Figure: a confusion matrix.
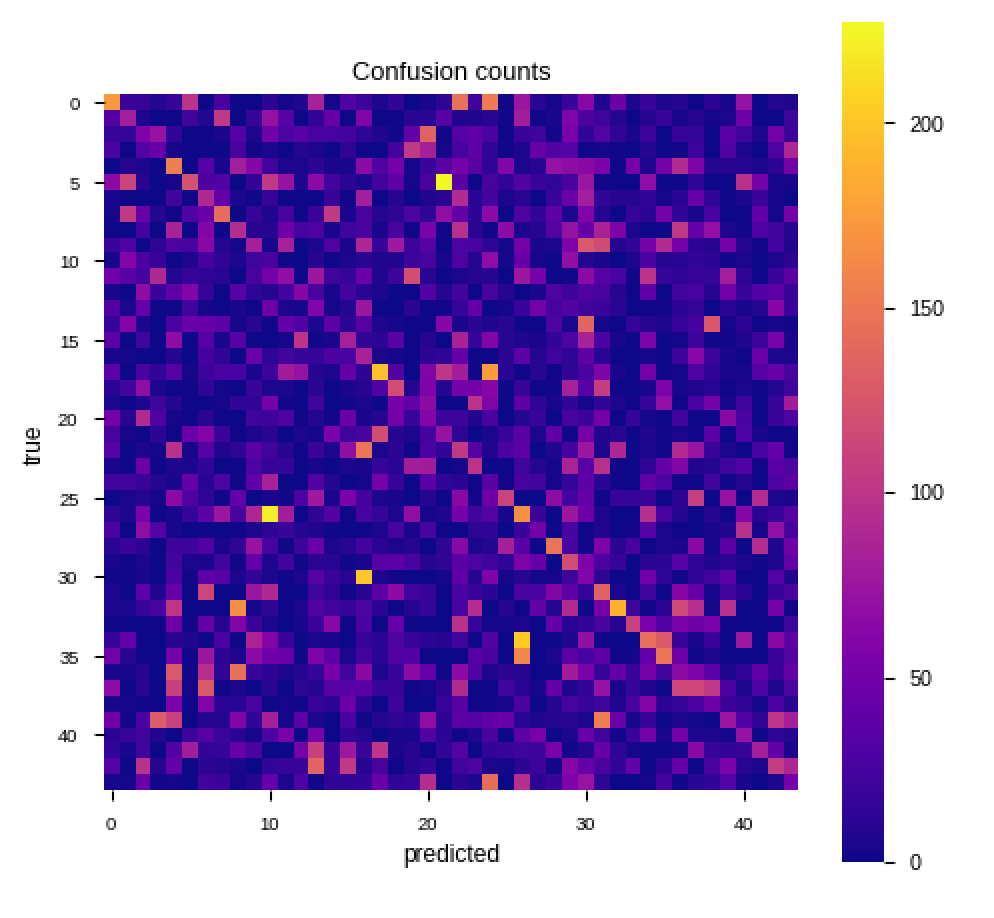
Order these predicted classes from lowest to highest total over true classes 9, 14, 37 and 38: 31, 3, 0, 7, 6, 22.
3, 7, 0, 22, 31, 6
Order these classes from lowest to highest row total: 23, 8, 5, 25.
23, 25, 8, 5
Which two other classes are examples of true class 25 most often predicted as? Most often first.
37, 41
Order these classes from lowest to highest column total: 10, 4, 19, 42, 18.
19, 18, 42, 10, 4
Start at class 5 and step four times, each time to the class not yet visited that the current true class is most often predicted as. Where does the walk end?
10
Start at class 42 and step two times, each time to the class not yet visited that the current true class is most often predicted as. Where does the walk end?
16
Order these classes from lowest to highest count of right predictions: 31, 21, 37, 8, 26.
21, 8, 37, 31, 26
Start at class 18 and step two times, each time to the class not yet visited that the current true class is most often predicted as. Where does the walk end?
6
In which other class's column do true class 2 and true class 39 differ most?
31
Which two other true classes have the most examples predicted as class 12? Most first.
15, 17
